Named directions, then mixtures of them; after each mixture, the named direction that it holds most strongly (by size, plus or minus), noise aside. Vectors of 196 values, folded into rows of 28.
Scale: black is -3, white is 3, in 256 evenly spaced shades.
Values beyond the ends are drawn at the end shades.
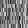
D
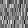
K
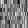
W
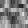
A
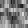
A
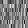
K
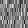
K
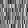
D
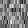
K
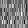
K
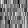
W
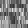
A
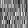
W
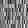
D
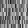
D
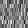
K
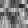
A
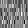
K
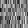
W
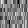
W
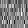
K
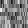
W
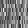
D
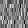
K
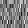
K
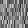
K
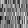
W
